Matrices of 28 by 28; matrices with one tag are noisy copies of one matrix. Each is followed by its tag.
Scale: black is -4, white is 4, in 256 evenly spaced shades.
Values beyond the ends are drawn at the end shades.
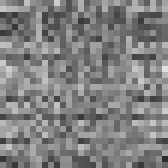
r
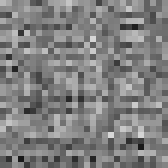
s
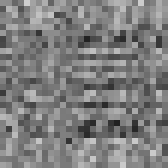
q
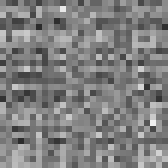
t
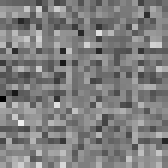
t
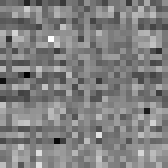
t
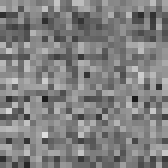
r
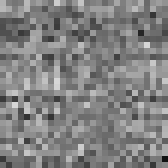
r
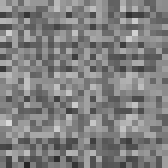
s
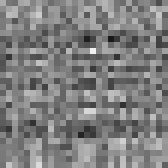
q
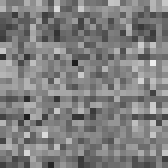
r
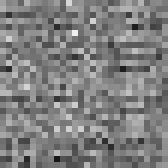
s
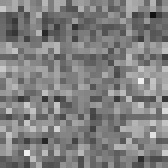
r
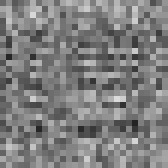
q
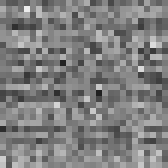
t
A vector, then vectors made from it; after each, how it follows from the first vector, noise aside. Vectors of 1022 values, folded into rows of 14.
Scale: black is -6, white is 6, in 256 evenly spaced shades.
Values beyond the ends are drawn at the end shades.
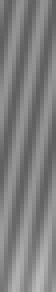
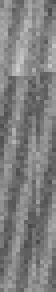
wrapped around.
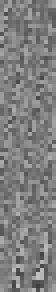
sign-scrambled.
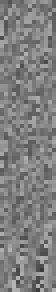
sign-scrambled.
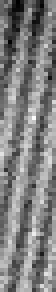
reversed, negated, scaled up.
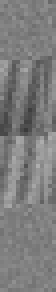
wrapped around, negated, partly zeroed.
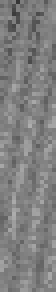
reversed, negated, partly zeroed.
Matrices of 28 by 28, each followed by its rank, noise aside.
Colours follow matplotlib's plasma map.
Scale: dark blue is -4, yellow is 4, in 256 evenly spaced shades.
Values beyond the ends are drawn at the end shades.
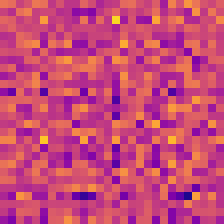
four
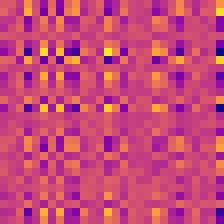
one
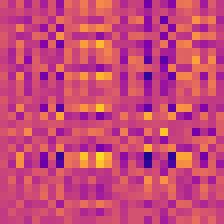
two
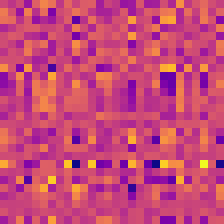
three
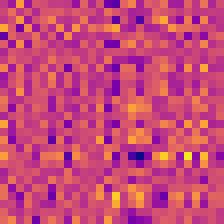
three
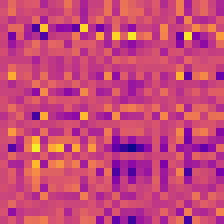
three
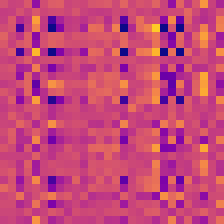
two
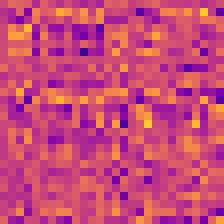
four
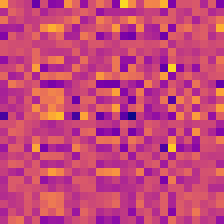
three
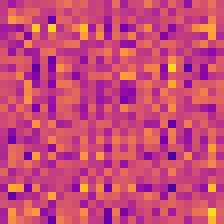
four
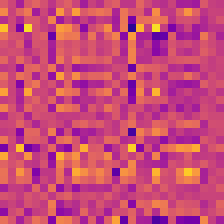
three
